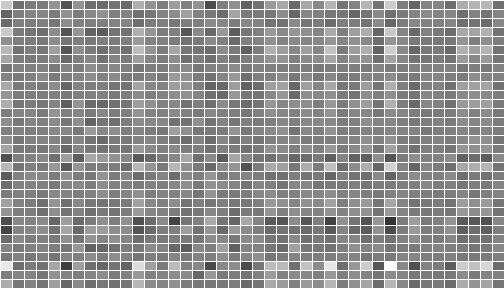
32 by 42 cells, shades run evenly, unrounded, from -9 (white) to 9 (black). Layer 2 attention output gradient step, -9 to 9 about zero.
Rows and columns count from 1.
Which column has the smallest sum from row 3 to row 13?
33
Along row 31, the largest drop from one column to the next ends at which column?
18
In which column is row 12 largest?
6
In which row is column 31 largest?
25
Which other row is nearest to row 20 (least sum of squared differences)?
3
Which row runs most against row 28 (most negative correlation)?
15
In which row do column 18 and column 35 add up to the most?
30
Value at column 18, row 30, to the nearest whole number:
4
